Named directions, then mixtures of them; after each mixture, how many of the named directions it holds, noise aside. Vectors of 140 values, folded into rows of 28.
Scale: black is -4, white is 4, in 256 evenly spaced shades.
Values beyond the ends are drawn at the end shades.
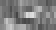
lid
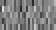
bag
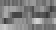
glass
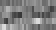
one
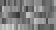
three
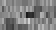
two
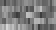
three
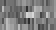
two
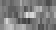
one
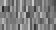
one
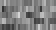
three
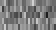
two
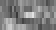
one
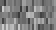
three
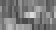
one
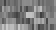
three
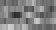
two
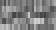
two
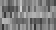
three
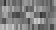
three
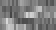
one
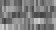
two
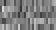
two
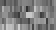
three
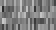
two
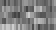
three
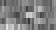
three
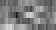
two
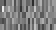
one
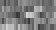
three
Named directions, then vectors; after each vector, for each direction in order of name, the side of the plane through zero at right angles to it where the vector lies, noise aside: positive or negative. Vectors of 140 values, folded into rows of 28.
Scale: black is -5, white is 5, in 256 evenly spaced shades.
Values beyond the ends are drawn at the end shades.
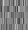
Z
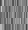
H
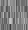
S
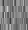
negative, negative, negative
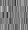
positive, negative, negative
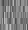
negative, negative, negative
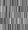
positive, positive, negative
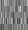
negative, positive, positive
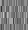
negative, positive, positive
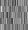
positive, negative, negative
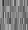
negative, negative, negative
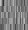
negative, positive, negative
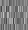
negative, positive, positive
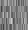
negative, positive, positive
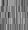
negative, positive, negative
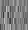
negative, negative, negative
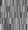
positive, positive, positive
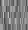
positive, positive, positive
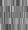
positive, positive, positive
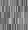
positive, positive, negative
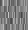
positive, negative, positive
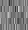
negative, negative, positive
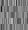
negative, positive, positive
